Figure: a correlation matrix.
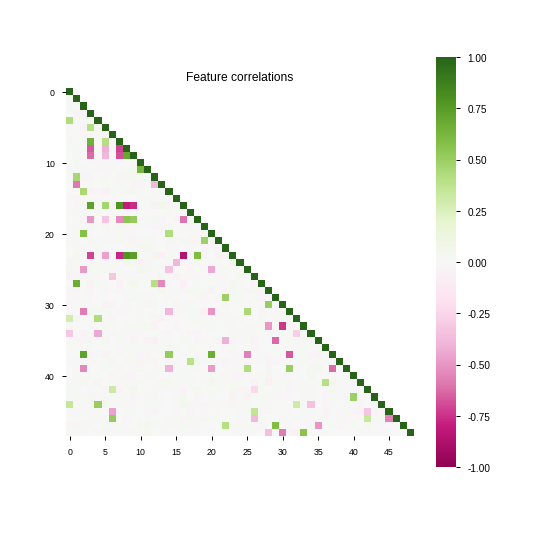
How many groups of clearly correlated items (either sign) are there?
13
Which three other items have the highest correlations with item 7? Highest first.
16, 3, 5
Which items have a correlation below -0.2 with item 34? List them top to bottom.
0, 4, 32, 44
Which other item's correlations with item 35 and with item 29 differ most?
47
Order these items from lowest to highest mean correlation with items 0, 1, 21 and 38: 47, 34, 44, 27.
34, 47, 44, 27
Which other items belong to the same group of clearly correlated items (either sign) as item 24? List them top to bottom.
15
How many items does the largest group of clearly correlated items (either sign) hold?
8
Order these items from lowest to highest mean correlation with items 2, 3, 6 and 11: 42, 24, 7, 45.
45, 24, 42, 7
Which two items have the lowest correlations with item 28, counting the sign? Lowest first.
33, 48
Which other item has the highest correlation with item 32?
4
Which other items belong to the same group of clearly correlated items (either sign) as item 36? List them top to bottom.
41
